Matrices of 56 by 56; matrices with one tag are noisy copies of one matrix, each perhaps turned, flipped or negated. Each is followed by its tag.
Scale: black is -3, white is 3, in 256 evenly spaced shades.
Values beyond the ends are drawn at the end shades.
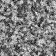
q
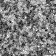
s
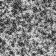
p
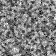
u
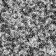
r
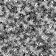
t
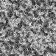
r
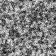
r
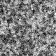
p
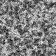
r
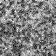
p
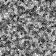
u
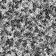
t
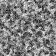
t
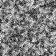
r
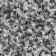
t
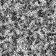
q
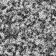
q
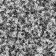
u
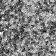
p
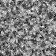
u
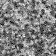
p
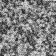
s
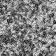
p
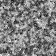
r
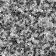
q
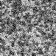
p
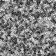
q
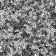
s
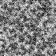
t
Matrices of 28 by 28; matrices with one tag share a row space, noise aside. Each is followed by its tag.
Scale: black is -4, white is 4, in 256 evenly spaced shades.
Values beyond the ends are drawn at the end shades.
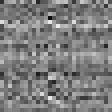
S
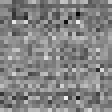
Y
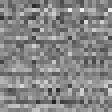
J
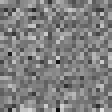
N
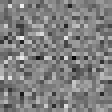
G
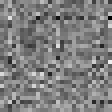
N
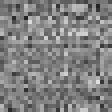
Y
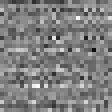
J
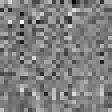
G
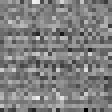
J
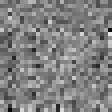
N
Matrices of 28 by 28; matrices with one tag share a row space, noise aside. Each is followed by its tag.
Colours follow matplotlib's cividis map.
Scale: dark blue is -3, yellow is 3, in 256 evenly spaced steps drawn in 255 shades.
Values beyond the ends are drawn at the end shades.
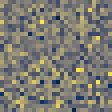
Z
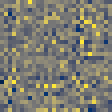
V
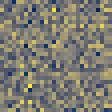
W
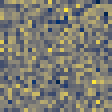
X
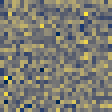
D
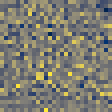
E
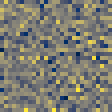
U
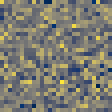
U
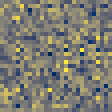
X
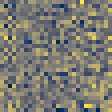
V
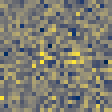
U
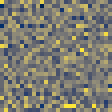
D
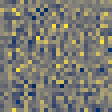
W
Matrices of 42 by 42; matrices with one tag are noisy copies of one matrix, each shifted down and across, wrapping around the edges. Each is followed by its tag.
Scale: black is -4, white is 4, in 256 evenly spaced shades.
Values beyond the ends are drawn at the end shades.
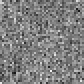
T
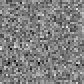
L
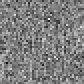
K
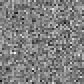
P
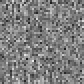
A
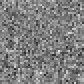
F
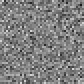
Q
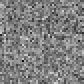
F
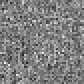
T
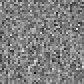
K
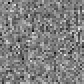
A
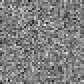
P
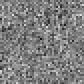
T
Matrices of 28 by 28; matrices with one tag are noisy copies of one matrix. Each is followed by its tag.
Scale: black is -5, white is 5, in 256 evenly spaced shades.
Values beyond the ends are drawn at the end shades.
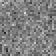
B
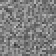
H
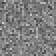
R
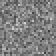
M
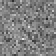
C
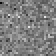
C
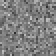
B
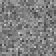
B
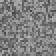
B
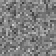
B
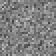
M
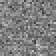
C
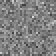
R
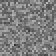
H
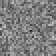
R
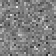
H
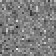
B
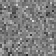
B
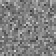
B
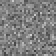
R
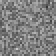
B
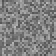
H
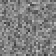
H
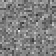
B
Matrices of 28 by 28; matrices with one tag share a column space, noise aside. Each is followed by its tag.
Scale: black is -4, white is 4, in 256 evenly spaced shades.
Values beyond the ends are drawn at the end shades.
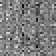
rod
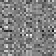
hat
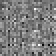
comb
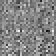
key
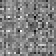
comb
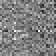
hat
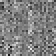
key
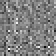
key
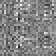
rod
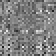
key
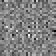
hat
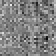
rod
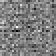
hat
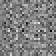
hat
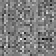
rod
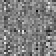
key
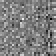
comb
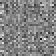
rod
